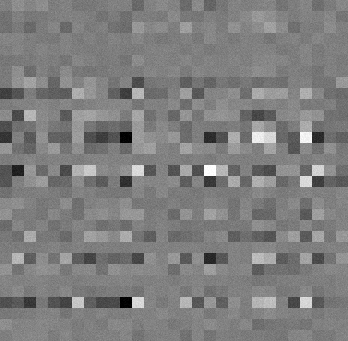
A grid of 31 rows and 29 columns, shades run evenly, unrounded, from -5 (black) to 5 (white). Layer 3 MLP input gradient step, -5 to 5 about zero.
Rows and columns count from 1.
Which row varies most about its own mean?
13
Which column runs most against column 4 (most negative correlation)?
24
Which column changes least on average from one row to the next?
14
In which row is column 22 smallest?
11
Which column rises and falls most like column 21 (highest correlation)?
28
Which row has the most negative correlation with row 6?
19
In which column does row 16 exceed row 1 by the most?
18
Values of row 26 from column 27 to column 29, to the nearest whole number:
0 0 0
